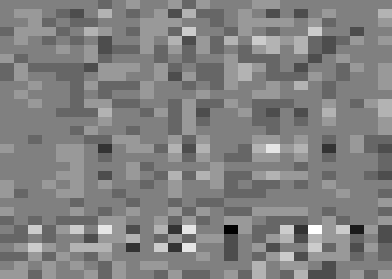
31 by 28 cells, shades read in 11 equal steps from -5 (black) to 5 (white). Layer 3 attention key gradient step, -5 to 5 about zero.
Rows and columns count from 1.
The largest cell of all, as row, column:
26, 23
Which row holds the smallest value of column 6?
2
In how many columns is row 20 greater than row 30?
7
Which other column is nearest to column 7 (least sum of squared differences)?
4
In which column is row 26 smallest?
17
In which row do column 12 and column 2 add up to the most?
28
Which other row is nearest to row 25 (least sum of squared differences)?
9
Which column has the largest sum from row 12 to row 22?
13
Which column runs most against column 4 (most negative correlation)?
21
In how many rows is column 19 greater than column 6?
16
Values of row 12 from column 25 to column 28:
0 -1 1 2
